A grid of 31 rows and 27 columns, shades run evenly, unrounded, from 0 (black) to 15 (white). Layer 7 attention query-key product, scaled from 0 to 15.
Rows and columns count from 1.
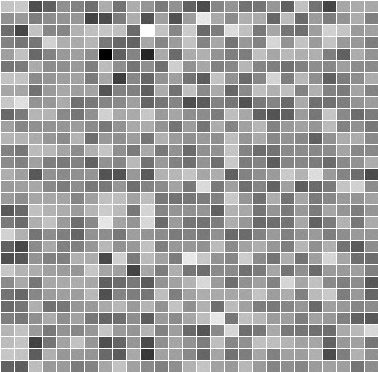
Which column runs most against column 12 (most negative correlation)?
8
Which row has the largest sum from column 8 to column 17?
3
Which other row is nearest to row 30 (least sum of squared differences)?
29
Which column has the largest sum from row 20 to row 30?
16
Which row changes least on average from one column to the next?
20
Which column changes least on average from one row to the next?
5
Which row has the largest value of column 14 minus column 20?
22
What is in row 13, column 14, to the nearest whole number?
6
